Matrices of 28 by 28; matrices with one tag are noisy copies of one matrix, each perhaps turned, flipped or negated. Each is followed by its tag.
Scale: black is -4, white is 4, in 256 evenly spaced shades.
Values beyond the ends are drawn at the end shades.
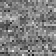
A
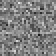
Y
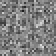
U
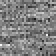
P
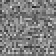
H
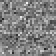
Y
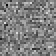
H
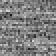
P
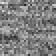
A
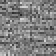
P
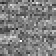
A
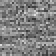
P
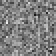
H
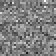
Y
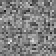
U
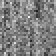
A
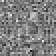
U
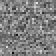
Y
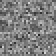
Y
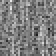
P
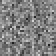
Y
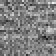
A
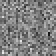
H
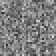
Y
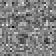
U
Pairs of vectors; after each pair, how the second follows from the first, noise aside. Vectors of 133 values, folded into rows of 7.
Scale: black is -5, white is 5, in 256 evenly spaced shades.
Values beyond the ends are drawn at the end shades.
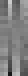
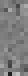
partly zeroed.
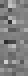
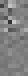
partly zeroed.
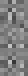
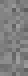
wrapped around, negated, shrunk.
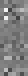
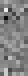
sign-scrambled.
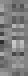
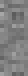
wrapped around, negated, shrunk.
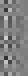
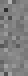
partly zeroed.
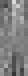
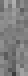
reversed, negated, shrunk.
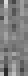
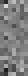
sign-scrambled.
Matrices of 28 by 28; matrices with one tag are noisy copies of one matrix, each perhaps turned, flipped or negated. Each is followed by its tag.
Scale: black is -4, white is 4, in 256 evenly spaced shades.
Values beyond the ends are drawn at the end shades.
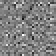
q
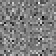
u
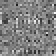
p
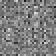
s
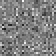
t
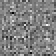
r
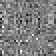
p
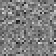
u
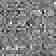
r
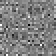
s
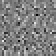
q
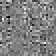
r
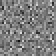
q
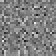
q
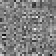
p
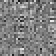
p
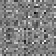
s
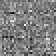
r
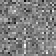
t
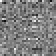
p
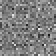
s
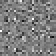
q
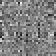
p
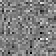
t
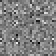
u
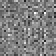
s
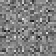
q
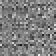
s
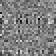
p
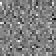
q
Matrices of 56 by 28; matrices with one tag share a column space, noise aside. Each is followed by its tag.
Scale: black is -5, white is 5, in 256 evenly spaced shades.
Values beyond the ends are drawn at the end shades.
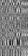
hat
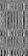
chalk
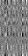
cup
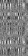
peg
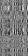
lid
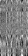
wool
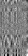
wool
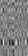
hat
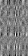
cup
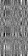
cup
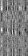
lid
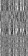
lid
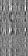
lid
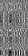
chalk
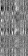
lid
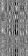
lid
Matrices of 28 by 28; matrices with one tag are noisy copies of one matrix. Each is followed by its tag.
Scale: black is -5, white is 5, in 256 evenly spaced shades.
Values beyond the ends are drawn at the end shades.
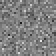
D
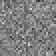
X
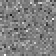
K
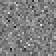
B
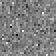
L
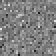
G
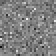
G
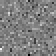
B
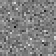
B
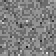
X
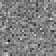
L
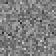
D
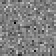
G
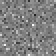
X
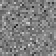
B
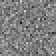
D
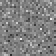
L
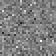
D
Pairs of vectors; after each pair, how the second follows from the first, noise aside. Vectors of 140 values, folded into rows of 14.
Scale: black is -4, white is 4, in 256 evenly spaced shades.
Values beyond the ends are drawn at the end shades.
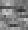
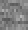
reversed, shrunk.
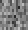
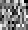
wrapped around, negated, scaled up.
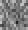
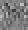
partly zeroed.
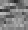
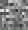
negated.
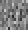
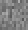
reversed, negated, shrunk.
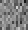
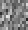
wrapped around, negated.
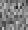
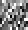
wrapped around, negated, scaled up.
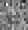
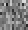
negated.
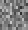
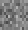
reversed, shrunk.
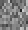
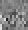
reversed, partly zeroed.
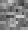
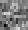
reversed.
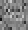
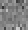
reversed, partly zeroed.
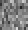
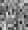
wrapped around, negated.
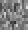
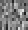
wrapped around, negated.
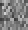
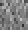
partly zeroed.
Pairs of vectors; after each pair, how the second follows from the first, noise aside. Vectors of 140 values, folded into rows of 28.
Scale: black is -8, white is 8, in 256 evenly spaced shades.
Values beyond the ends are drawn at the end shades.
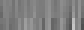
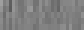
reversed, negated, shrunk.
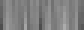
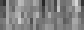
reversed, scaled up.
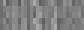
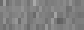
partly zeroed.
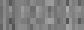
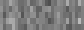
negated.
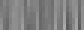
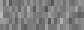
shuffled.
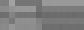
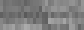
reversed.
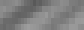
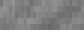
reversed, shrunk.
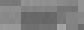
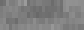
reversed, shrunk.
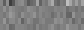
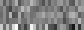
reversed, scaled up.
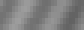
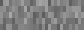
shuffled.
